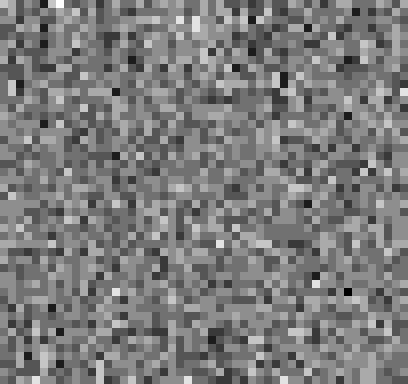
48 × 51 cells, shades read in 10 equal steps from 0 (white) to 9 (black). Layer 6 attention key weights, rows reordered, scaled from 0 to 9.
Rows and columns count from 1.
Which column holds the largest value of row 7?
32
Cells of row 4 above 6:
5
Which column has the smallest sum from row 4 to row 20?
8
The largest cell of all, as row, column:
37, 44
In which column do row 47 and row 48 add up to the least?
13
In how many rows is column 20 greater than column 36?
15
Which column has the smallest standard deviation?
22
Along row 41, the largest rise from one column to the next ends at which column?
48
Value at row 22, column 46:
2
